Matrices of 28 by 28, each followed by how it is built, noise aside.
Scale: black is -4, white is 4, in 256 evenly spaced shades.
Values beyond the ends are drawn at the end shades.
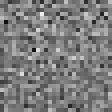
repeating columns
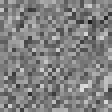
Hankel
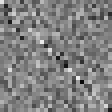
diagonal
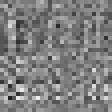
low rank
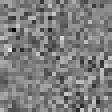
block diagonal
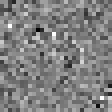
block diagonal
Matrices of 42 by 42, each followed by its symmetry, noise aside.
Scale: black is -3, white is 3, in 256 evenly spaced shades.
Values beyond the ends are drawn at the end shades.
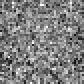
mirrored left to right.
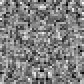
mirrored left to right.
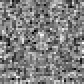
mirrored left to right.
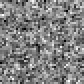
symmetric across the other diagonal.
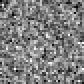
symmetric across the other diagonal.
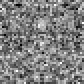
mirrored left to right.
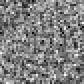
symmetric.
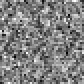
same after a half turn.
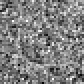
symmetric across the other diagonal.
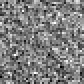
antisymmetric.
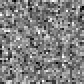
antisymmetric.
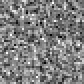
antisymmetric.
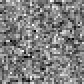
same after a half turn.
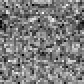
mirrored left to right.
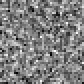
antisymmetric.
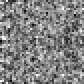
mirrored top to bottom.
